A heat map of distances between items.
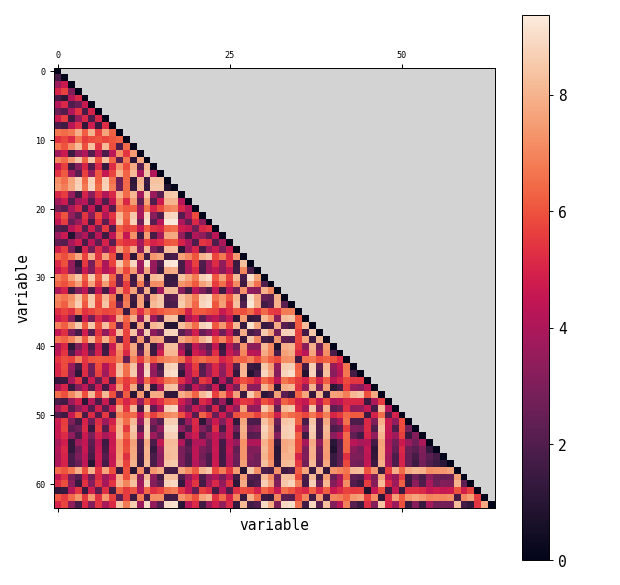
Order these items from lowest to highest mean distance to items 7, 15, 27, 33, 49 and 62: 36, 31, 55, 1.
31, 55, 36, 1
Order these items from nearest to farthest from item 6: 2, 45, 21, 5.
45, 2, 5, 21
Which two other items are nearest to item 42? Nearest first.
35, 10
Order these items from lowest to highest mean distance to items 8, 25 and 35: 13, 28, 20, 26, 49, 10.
20, 10, 49, 26, 28, 13
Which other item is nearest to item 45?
61
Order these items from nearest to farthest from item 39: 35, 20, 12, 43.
35, 20, 12, 43
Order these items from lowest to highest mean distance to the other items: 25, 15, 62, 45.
25, 45, 15, 62
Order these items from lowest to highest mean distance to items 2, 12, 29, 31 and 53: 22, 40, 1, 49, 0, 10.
40, 49, 22, 0, 1, 10
